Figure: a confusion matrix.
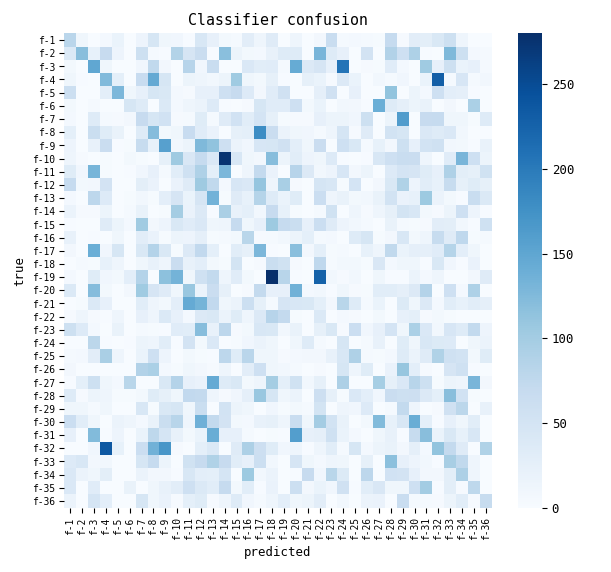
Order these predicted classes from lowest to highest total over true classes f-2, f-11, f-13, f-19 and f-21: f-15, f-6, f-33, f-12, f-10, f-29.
f-6, f-15, f-29, f-33, f-10, f-12
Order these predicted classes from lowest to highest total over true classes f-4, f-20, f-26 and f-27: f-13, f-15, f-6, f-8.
f-6, f-15, f-13, f-8
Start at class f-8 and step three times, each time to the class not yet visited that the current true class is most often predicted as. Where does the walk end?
f-24
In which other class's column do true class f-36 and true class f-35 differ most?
f-31
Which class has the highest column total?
f-12
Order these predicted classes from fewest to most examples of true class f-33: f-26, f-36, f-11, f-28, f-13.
f-36, f-26, f-11, f-13, f-28
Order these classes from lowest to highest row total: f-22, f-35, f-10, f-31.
f-22, f-35, f-31, f-10
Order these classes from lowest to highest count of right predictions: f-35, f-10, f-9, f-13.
f-35, f-10, f-13, f-9
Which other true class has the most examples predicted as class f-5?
f-17
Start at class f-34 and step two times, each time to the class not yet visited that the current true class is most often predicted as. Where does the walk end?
f-32
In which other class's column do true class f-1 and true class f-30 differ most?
f-27
